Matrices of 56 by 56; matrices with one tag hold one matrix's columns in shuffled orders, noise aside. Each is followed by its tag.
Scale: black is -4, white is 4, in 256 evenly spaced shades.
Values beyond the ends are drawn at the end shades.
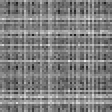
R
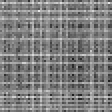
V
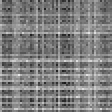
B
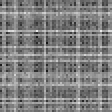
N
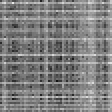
V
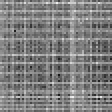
V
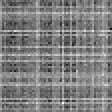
N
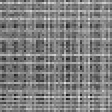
V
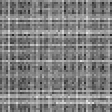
R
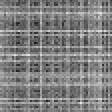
N
